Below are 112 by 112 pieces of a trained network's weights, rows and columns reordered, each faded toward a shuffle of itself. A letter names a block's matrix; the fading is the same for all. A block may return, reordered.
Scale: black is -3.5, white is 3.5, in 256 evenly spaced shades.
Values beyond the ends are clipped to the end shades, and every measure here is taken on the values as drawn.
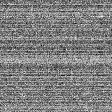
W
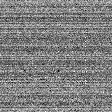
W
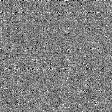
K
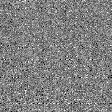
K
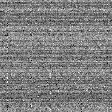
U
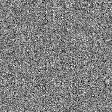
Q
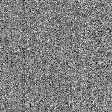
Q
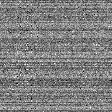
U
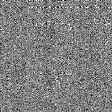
K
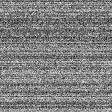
W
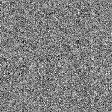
Q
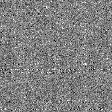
K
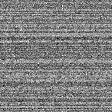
W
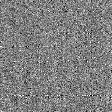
K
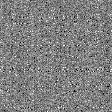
K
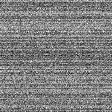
W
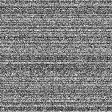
W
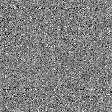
K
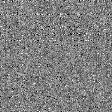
K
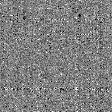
K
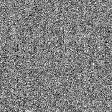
Q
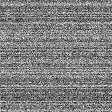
W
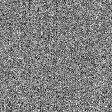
Q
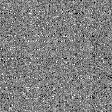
K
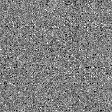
K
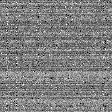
U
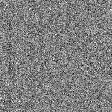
Q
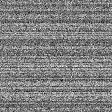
W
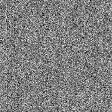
Q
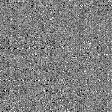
K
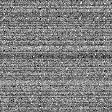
U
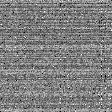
U
